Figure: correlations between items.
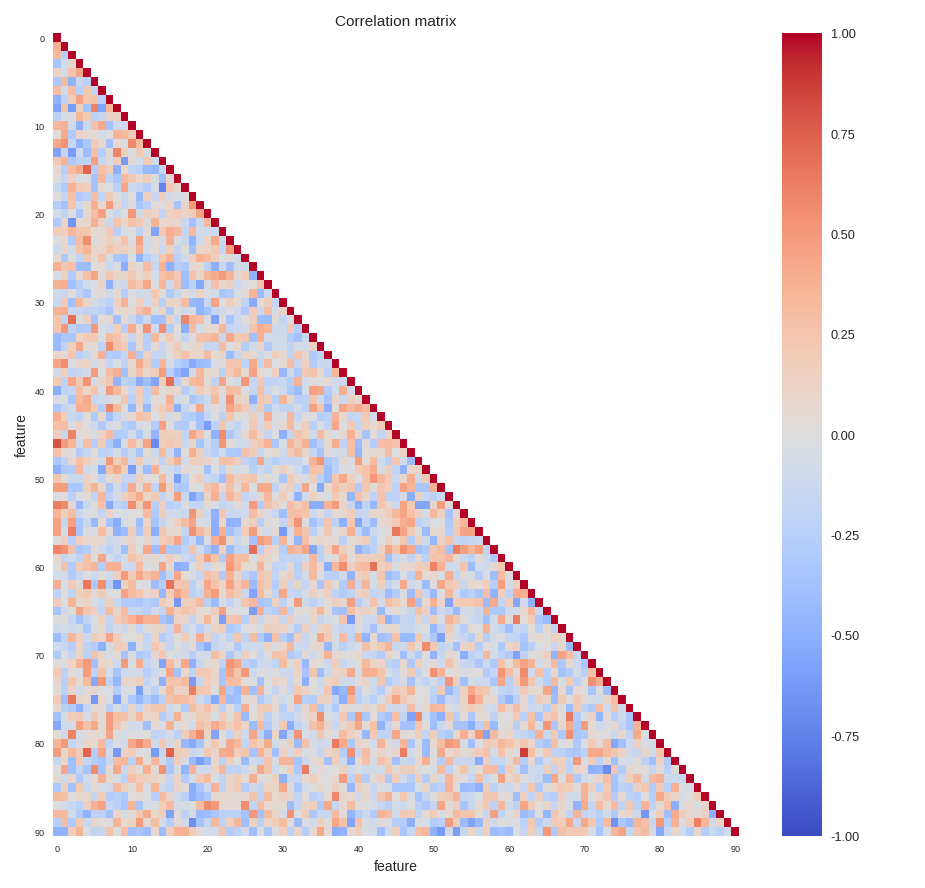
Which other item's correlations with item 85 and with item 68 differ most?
79
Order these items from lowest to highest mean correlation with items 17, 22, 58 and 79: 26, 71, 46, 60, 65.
60, 71, 65, 26, 46
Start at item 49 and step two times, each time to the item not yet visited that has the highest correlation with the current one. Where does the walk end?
82
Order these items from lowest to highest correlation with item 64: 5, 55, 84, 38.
84, 5, 38, 55
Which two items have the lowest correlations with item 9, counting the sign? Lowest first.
14, 26
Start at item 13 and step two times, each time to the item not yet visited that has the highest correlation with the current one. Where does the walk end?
5
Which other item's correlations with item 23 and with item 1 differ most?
58
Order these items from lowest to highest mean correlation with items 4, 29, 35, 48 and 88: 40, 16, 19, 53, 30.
53, 30, 19, 16, 40
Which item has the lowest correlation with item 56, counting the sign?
30
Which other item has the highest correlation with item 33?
83
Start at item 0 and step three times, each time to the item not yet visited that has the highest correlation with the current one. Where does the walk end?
62
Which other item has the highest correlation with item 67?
70
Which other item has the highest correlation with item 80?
37
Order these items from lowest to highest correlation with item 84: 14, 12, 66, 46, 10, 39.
39, 46, 14, 12, 10, 66
